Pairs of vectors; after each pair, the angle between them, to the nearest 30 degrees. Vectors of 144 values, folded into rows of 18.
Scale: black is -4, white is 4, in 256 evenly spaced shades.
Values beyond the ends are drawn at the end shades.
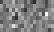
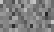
150 degrees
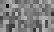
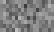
90 degrees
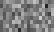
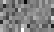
90 degrees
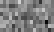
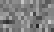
90 degrees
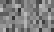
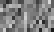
30 degrees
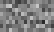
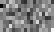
90 degrees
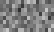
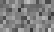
30 degrees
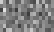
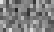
30 degrees
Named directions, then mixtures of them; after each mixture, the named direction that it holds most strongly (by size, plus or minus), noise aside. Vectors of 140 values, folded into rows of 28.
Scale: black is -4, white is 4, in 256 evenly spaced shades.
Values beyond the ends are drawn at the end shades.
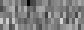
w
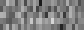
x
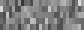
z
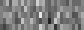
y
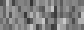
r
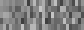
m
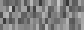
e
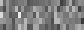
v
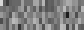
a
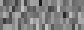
e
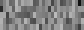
z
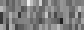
w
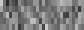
a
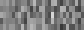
m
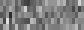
w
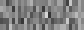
e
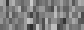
r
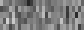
w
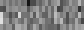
v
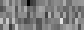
w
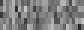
v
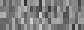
x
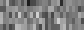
v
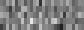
x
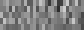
e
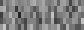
v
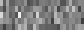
v
